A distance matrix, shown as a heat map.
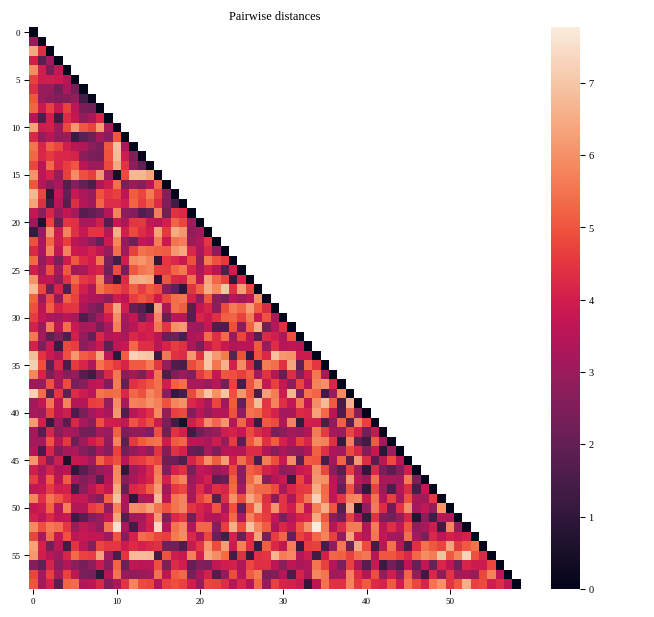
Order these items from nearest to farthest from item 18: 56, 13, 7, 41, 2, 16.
41, 2, 16, 7, 56, 13
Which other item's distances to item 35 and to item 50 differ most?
39
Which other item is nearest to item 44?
42
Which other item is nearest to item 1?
20
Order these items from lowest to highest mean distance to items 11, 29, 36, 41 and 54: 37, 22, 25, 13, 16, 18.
16, 18, 13, 22, 37, 25
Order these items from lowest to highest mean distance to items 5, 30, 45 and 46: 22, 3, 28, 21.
3, 22, 21, 28
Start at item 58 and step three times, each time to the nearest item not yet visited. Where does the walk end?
9
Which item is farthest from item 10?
52
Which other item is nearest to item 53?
23
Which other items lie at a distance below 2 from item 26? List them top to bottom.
10, 15, 24, 34, 55
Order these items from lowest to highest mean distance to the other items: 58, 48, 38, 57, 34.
57, 48, 58, 38, 34
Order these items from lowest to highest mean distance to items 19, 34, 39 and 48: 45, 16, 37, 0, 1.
37, 1, 16, 0, 45
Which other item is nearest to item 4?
45
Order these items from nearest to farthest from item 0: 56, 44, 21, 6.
21, 56, 44, 6
